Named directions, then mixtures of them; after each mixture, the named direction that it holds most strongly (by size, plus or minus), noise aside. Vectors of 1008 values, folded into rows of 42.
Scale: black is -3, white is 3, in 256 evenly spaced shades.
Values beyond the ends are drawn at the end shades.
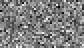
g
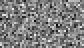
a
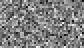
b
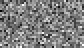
g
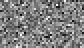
g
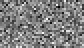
g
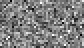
b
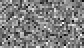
b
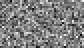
b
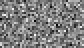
a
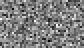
a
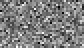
g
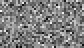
g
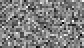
b
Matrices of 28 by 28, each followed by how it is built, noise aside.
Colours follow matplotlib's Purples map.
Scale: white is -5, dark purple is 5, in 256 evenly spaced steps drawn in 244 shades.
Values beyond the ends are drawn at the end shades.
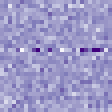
uneven rows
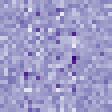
uneven columns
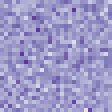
noise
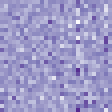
uneven columns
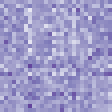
low rank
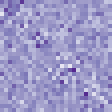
block diagonal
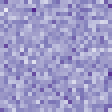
noise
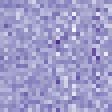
uneven columns
